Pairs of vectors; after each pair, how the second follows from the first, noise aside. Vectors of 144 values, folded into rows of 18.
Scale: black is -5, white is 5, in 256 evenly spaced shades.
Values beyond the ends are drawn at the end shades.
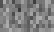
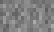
reversed, negated, shrunk.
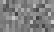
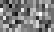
reversed, scaled up.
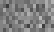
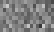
negated.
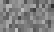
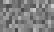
negated.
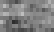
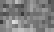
negated.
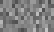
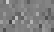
reversed, partly zeroed.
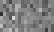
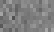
negated, shrunk.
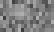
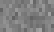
reversed, negated, shrunk.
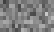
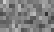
negated.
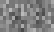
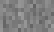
wrapped around, negated, shrunk.
